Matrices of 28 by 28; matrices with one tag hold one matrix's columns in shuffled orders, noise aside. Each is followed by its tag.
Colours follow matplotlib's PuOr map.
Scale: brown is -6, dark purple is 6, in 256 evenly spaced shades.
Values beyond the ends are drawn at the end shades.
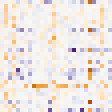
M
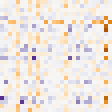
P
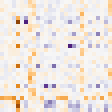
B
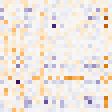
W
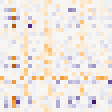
W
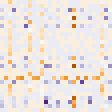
W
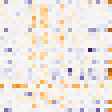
M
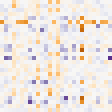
P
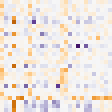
B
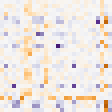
B
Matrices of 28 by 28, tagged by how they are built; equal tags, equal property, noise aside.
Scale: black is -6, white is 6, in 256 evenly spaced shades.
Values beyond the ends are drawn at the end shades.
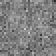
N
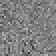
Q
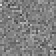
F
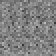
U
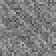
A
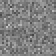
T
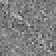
F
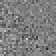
Q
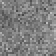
N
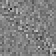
F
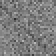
A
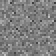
U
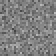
U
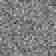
T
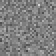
T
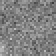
N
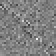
F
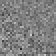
Q
